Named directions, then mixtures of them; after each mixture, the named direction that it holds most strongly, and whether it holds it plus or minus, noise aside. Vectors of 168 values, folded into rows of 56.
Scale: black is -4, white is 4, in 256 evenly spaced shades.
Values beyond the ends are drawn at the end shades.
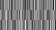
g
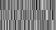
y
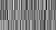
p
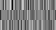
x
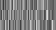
y, plus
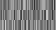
y, plus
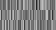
y, plus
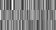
x, minus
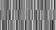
g, minus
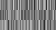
p, plus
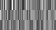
x, minus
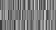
p, minus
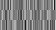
g, minus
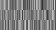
y, minus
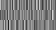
y, minus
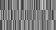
y, plus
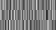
y, minus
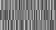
y, minus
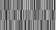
g, minus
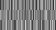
g, plus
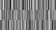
x, minus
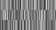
p, minus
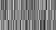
p, plus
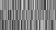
p, minus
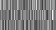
y, minus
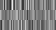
x, minus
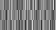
g, minus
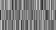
y, minus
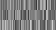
p, plus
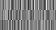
p, minus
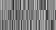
p, minus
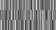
y, minus
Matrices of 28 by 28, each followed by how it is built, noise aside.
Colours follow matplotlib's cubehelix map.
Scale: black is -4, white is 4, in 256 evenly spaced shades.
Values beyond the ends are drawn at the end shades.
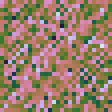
Hankel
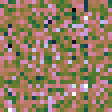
uneven columns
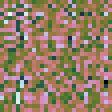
low rank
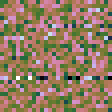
uneven rows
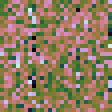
uneven columns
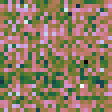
blocks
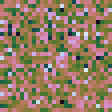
low rank
